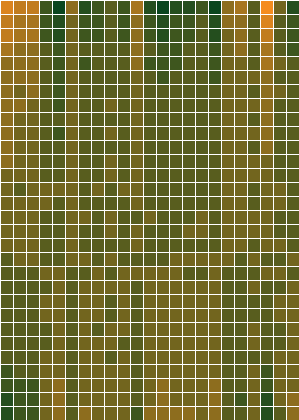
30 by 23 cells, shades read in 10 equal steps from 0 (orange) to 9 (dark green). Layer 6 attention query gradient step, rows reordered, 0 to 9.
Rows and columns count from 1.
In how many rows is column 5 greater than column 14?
8
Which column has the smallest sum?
21
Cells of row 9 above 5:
15
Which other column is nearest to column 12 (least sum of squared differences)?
7
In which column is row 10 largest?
5
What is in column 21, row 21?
6
